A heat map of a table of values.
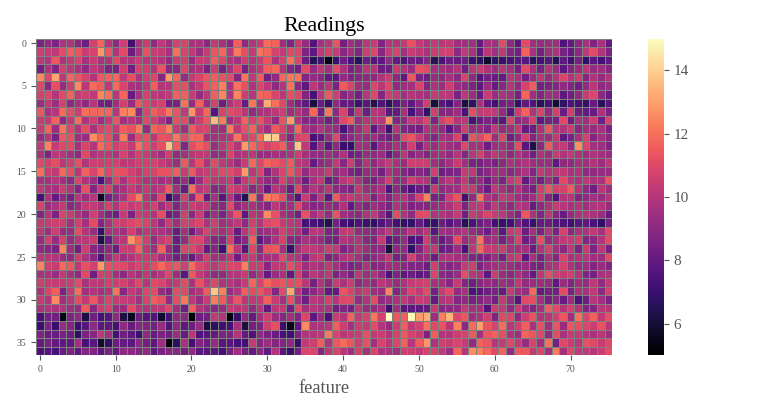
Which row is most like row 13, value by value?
19
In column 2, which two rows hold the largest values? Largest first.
4, 30
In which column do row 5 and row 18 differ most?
8
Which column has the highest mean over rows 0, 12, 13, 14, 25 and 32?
49
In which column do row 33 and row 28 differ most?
33
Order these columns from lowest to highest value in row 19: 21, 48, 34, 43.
43, 48, 21, 34
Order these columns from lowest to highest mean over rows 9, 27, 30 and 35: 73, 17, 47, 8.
17, 8, 47, 73
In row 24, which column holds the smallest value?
46
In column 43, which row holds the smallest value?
21
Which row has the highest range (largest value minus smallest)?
32
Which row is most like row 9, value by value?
29
